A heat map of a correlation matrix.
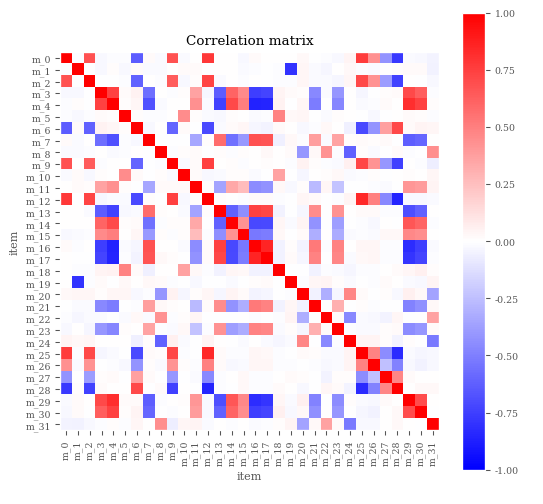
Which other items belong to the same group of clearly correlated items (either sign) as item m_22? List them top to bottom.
m_8, m_20, m_24, m_31
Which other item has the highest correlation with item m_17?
m_16
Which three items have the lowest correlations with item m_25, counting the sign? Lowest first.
m_28, m_6, m_27
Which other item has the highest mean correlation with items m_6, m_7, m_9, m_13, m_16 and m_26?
m_17
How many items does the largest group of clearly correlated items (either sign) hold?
13
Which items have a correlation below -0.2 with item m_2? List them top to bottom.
m_6, m_27, m_28
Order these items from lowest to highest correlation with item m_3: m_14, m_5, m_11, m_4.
m_5, m_11, m_14, m_4
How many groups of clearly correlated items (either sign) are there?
5
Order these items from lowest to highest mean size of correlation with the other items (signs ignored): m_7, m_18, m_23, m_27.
m_18, m_27, m_23, m_7
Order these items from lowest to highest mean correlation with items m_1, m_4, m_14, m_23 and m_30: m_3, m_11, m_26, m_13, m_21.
m_13, m_21, m_26, m_11, m_3
